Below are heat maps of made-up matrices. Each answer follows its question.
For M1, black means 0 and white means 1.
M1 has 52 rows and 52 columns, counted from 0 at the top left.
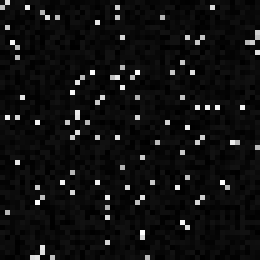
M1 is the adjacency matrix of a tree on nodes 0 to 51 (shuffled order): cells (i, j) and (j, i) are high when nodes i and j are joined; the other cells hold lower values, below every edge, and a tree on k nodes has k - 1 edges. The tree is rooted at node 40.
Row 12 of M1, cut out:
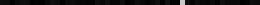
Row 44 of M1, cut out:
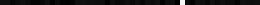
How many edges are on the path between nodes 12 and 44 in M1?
2
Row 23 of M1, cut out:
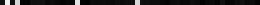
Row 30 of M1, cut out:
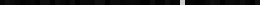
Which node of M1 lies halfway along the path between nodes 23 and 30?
19
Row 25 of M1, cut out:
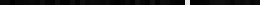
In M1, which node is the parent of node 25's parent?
7
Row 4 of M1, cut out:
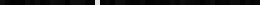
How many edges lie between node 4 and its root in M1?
3
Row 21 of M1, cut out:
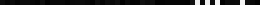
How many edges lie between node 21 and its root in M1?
2
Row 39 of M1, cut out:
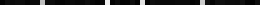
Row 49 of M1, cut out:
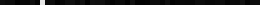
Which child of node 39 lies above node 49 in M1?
8
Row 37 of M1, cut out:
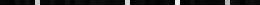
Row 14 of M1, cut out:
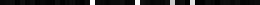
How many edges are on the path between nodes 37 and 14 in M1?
4
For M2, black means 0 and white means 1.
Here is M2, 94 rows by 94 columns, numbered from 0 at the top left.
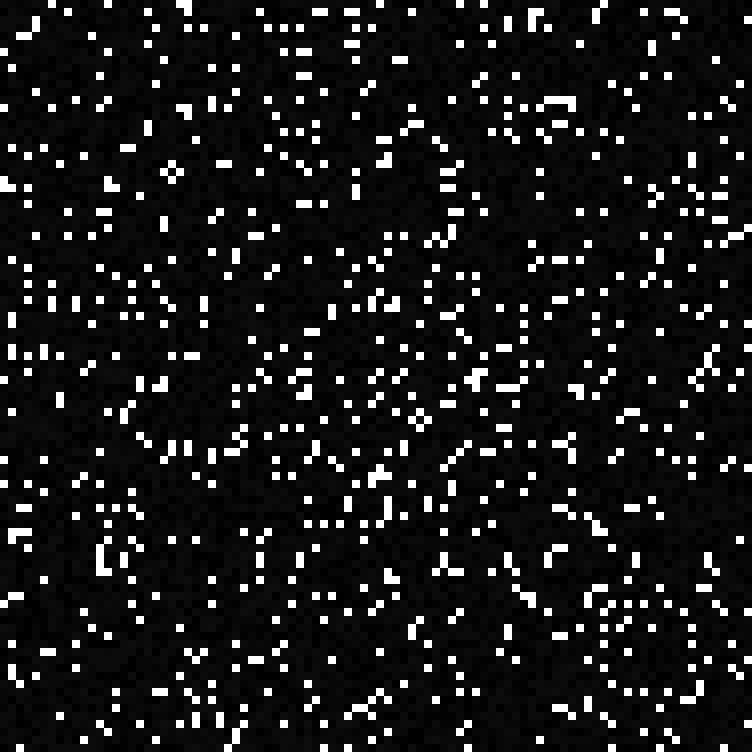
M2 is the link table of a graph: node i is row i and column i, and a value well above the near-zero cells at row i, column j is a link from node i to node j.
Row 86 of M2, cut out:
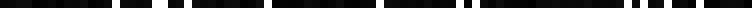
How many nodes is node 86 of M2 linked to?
12
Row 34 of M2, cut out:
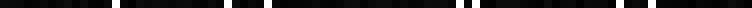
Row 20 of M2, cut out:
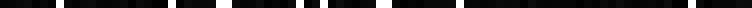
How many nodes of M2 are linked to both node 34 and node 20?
2
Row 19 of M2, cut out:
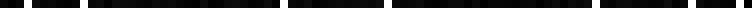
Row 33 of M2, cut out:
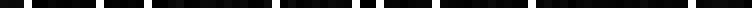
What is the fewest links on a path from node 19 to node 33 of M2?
2
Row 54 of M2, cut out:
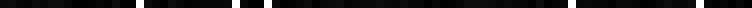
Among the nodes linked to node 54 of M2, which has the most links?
node 29
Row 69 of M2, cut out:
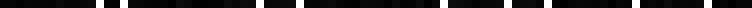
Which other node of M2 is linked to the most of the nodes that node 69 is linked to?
node 70
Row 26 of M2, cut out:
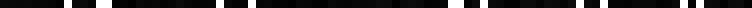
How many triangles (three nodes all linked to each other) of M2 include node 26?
6
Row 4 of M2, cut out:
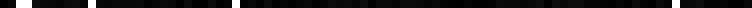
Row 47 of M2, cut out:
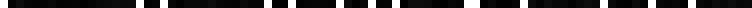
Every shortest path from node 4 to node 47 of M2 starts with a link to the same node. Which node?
node 3
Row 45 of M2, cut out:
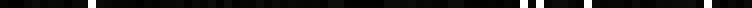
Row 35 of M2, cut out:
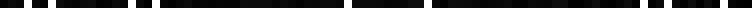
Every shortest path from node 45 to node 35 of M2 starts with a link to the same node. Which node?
node 67
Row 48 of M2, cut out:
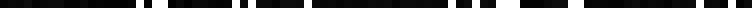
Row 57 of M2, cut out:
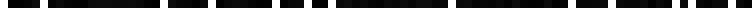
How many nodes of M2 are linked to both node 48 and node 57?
5
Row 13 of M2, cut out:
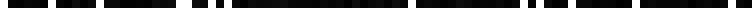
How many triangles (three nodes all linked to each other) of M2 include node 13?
6
